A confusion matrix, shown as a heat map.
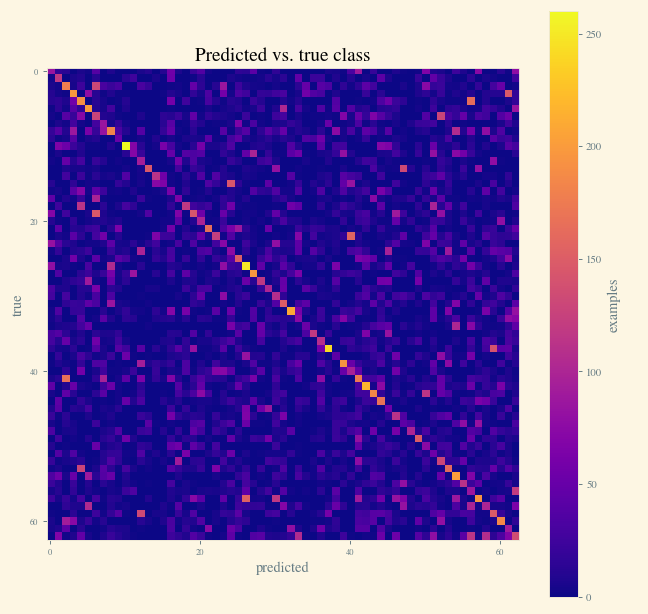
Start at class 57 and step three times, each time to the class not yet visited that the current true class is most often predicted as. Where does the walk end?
54
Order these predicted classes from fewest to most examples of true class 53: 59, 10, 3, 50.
3, 50, 10, 59
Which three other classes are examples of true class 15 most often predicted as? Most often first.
24, 40, 14
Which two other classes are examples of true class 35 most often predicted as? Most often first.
45, 42
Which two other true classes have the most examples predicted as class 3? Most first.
8, 60
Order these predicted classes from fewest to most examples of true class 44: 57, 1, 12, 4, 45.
45, 4, 12, 1, 57
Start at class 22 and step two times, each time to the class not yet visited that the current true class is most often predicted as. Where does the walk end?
23
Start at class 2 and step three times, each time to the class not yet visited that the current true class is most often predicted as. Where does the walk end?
17
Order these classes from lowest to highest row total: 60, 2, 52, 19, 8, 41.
52, 60, 19, 2, 41, 8
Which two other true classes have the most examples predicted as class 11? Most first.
27, 10
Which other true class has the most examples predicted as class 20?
43
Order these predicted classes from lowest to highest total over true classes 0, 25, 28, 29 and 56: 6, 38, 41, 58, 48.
48, 58, 38, 6, 41
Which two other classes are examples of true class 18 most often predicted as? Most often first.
4, 51
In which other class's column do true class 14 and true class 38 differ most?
26
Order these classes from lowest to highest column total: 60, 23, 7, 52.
7, 23, 60, 52
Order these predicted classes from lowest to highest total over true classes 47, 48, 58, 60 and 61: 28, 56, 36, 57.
28, 36, 57, 56
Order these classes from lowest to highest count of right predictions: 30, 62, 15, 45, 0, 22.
45, 15, 0, 30, 22, 62
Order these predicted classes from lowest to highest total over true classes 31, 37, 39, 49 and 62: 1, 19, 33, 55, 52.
52, 55, 1, 19, 33
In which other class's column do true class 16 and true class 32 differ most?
62
